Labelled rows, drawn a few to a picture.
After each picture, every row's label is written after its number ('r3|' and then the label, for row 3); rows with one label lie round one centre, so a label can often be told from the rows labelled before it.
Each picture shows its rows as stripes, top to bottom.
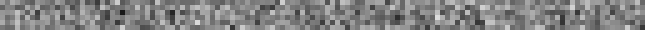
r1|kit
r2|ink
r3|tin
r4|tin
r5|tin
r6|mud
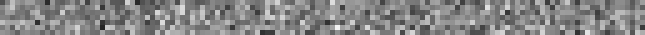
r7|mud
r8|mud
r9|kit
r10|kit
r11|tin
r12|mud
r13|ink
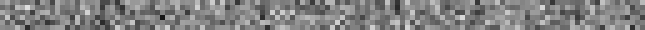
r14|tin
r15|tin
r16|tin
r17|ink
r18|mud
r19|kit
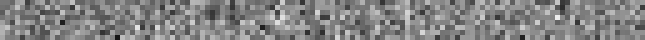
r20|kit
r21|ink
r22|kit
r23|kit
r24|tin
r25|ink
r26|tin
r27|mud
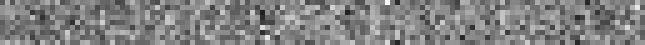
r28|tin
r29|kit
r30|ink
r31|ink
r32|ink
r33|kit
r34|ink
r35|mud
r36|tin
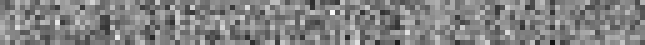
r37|tin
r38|mud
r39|kit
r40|tin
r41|tin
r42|tin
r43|kit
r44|kit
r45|kit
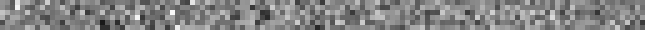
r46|tin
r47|kit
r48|ink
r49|ink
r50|mud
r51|tin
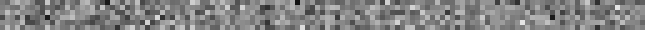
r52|tin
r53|ink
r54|tin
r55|kit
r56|ink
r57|tin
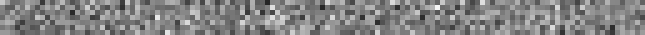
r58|ink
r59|tin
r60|ink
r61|kit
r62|mud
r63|ink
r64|ink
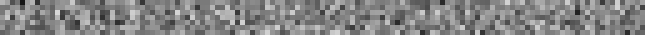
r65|mud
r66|mud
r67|tin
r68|tin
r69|tin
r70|ink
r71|mud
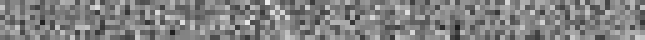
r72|mud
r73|ink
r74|kit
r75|ink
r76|mud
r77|tin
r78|kit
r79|kit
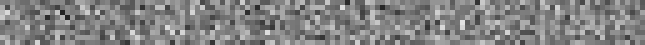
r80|ink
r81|kit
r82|tin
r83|kit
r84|ink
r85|ink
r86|mud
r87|tin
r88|kit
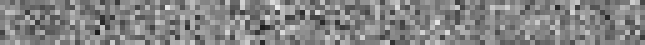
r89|mud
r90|ink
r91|kit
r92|mud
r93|tin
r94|ink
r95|kit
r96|mud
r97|tin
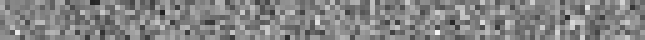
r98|kit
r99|ink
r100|ink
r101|kit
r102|kit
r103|mud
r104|tin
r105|mud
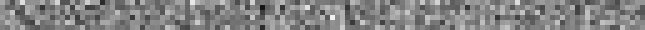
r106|tin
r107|ink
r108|ink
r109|kit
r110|kit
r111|ink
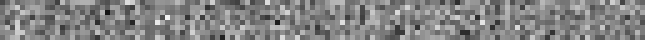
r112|mud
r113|kit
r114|kit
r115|ink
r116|kit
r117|tin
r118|tin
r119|kit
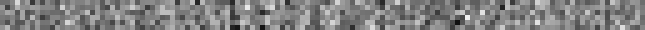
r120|mud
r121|mud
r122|ink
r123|mud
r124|mud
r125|ink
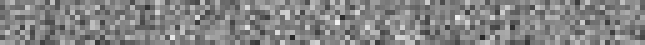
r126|kit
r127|mud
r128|kit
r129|ink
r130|mud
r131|mud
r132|ink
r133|mud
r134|kit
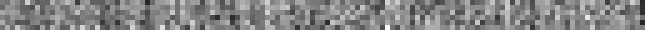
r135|mud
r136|mud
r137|mud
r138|kit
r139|mud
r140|tin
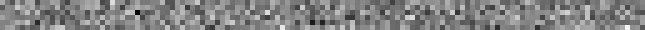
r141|tin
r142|tin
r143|mud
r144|ink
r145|tin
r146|kit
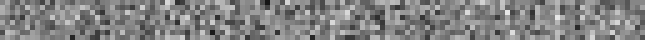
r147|ink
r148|tin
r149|mud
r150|mud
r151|mud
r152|ink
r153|kit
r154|ink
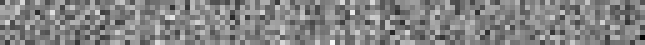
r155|kit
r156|tin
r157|tin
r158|ink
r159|tin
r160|mud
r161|kit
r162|mud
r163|kit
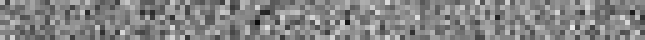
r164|mud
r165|ink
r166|ink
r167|kit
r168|kit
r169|mud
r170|mud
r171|ink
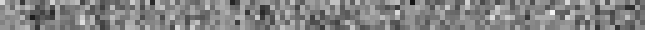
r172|mud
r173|tin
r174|ink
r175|ink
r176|tin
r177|tin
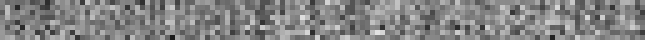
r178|ink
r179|ink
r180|ink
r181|ink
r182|ink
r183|mud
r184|ink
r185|kit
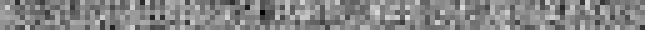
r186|ink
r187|ink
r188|ink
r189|ink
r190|tin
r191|mud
